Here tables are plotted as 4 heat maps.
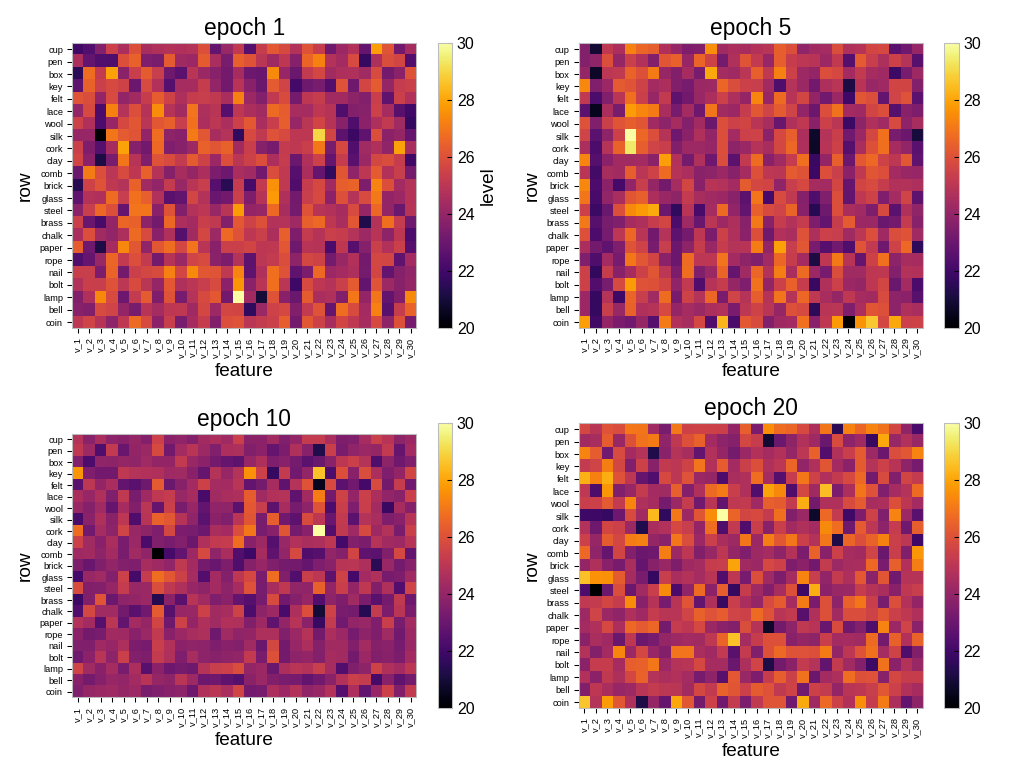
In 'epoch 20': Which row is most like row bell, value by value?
chalk
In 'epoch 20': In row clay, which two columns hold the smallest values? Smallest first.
v_23, v_30
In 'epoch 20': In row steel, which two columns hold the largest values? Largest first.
v_21, v_8
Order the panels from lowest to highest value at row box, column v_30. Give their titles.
epoch 10, epoch 5, epoch 1, epoch 20
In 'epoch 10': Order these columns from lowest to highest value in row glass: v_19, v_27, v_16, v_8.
v_19, v_27, v_16, v_8
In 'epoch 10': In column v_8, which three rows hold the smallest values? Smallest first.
comb, brass, wool
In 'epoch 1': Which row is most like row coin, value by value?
chalk
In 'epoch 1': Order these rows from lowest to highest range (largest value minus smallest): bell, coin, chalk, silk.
coin, chalk, bell, silk
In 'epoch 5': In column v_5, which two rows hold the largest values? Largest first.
silk, cork
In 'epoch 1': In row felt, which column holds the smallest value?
v_28
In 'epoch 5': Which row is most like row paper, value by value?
felt
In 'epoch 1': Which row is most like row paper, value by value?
clay
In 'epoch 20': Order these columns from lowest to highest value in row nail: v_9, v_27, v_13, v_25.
v_27, v_13, v_25, v_9
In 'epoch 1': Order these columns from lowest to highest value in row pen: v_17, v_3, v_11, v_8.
v_3, v_8, v_11, v_17
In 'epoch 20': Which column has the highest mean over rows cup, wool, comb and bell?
v_17
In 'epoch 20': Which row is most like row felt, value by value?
glass
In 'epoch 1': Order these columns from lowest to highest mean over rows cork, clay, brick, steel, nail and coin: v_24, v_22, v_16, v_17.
v_16, v_17, v_24, v_22
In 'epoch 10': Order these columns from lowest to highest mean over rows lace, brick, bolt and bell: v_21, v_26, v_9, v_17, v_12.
v_12, v_21, v_17, v_9, v_26
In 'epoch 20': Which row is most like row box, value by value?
comb
